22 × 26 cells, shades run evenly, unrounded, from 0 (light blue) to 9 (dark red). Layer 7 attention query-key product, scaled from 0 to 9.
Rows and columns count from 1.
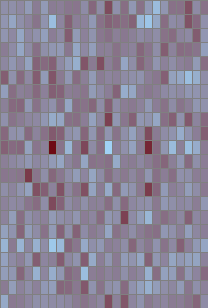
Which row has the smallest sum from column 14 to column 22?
21
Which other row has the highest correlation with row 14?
19
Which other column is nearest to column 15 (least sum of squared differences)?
6
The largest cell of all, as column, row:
7, 11
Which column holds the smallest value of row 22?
1
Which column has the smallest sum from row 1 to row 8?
20
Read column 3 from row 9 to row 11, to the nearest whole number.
4 3 5
